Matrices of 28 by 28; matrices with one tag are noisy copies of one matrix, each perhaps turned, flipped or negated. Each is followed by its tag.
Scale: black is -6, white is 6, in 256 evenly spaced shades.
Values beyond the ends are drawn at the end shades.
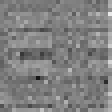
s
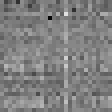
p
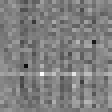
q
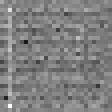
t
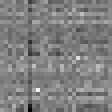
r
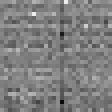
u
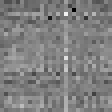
p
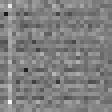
t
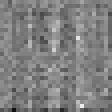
s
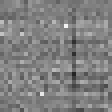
q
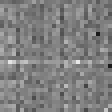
u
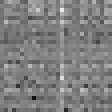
u
